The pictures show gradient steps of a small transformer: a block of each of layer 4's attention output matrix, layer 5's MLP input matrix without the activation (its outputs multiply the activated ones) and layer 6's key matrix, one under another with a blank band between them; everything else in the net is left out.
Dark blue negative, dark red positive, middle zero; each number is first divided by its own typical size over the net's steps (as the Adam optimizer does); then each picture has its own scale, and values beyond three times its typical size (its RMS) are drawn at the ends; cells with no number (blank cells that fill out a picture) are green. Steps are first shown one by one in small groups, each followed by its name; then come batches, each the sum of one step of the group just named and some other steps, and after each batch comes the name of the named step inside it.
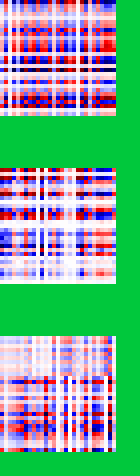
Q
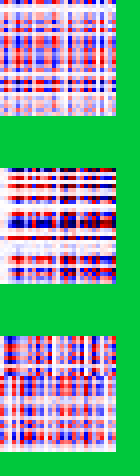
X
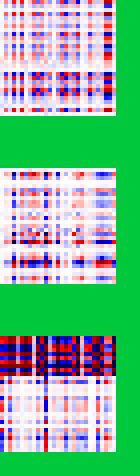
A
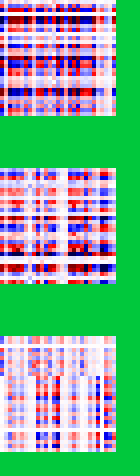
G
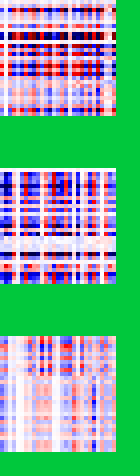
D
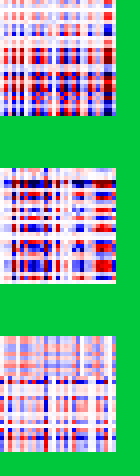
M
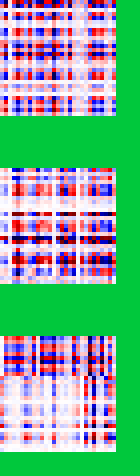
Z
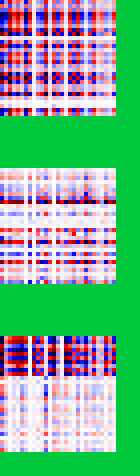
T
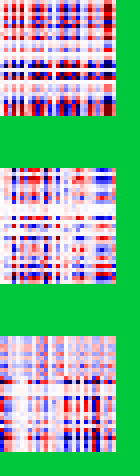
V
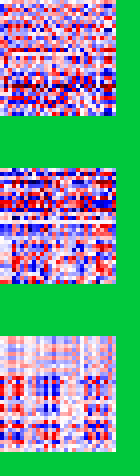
M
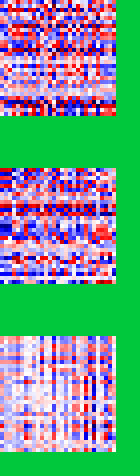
Z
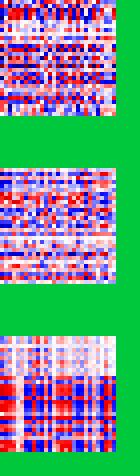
G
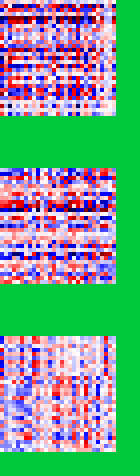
G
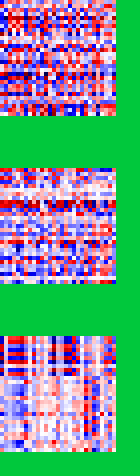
T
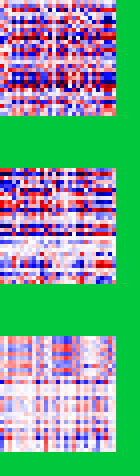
D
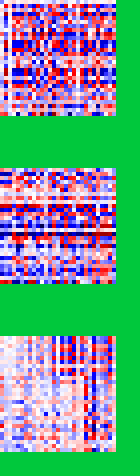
X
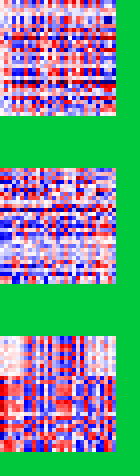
Q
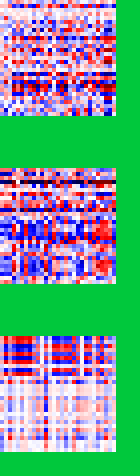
M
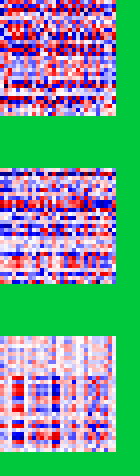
D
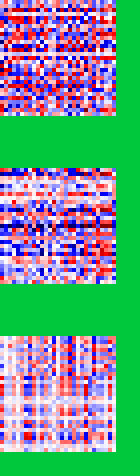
X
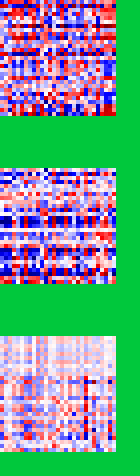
V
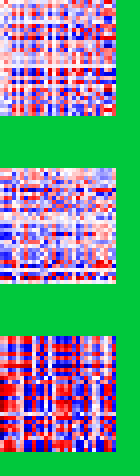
A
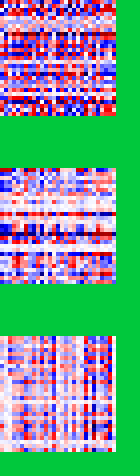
Z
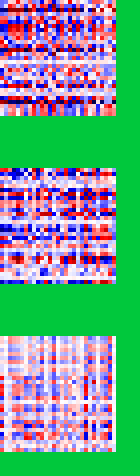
Z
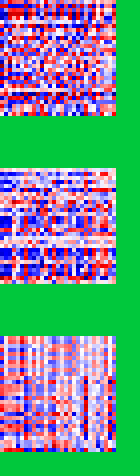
T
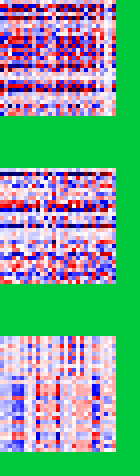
G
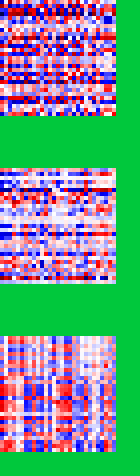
T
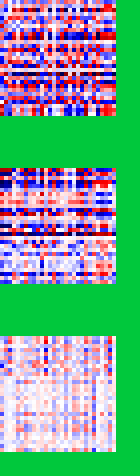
D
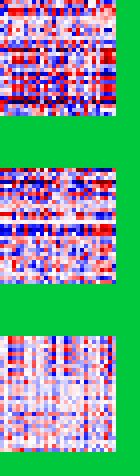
M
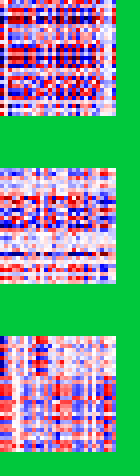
G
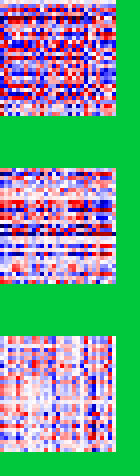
G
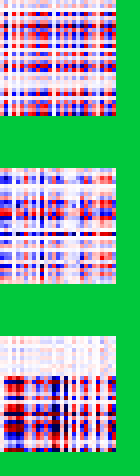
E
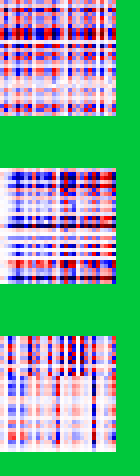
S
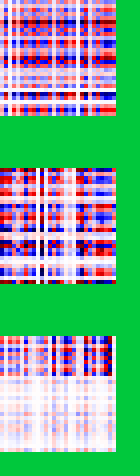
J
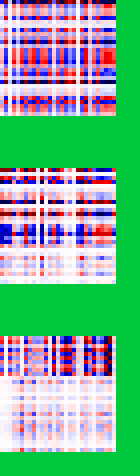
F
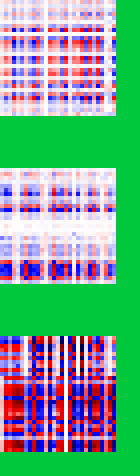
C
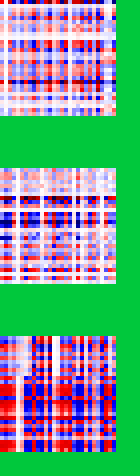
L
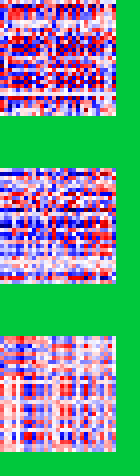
L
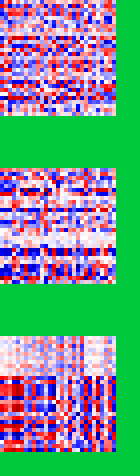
C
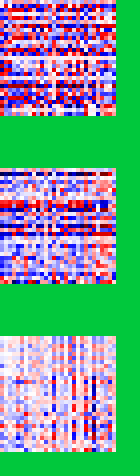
S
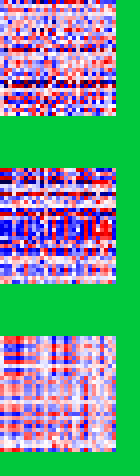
F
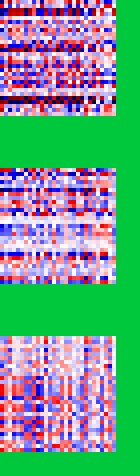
F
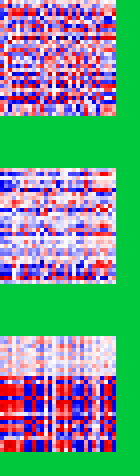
C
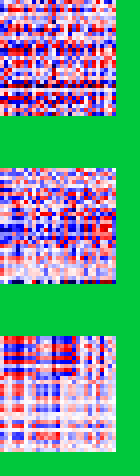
F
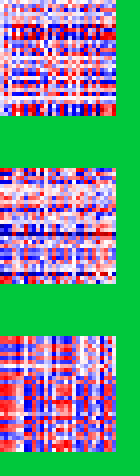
J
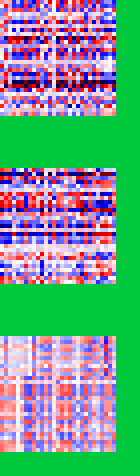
L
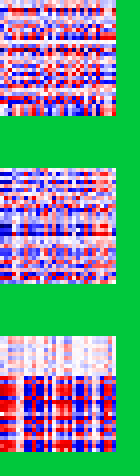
L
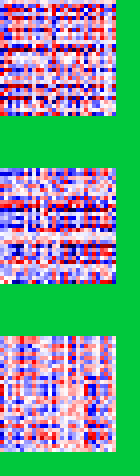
S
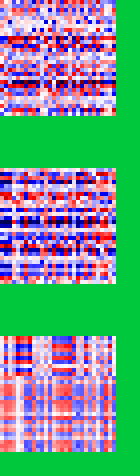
L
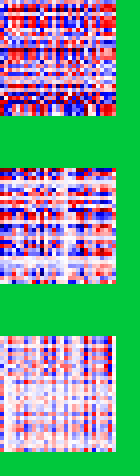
J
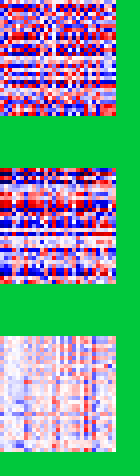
S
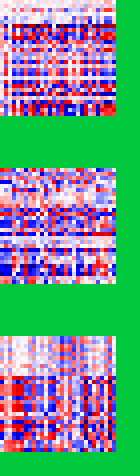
C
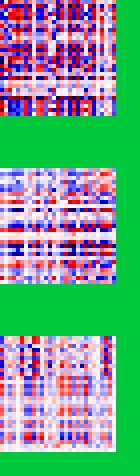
S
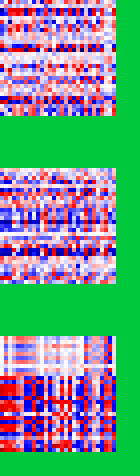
L
